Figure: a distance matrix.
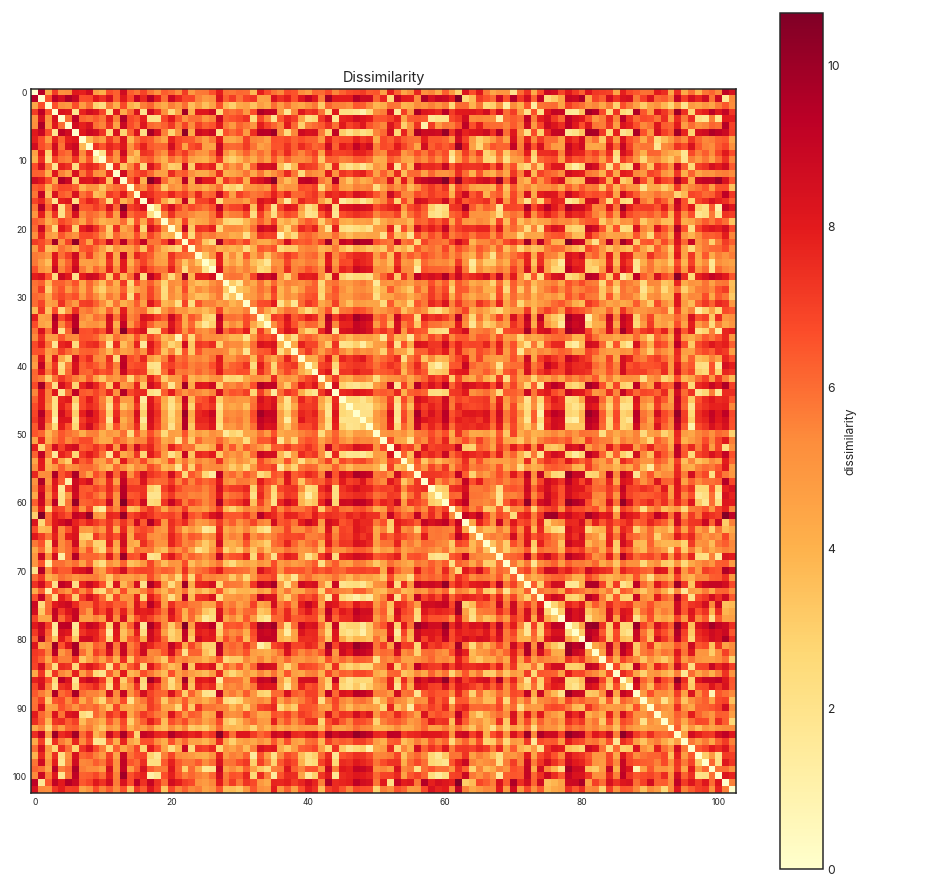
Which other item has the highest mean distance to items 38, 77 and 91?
62
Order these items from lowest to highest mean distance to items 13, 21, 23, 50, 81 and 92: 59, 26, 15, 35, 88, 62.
26, 88, 15, 59, 35, 62
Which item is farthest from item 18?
13
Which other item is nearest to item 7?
91
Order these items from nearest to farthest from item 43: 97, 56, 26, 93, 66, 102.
93, 102, 97, 66, 26, 56
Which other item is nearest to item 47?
74
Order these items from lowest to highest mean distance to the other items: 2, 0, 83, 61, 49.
2, 83, 61, 49, 0
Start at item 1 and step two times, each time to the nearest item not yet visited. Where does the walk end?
52
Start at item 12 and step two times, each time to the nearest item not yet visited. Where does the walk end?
54
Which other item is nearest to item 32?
97
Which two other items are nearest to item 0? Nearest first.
70, 62
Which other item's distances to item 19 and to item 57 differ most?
5
